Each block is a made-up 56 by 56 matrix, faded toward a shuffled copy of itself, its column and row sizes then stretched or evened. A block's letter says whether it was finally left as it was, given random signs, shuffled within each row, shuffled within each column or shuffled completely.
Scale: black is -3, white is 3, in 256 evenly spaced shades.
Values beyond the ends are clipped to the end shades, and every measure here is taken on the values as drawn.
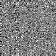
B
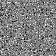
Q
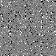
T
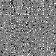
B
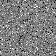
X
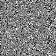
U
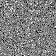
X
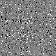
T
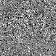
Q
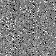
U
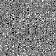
B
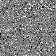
T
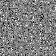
U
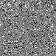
B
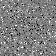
Q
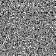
T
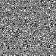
B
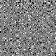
B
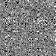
T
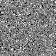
Q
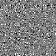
B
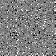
B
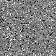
U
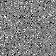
T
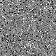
Q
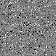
Q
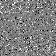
Q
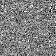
T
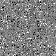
T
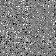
T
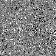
T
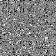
B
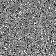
X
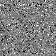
Q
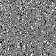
B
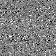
Q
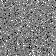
X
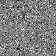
T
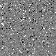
T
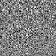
B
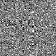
B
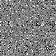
B
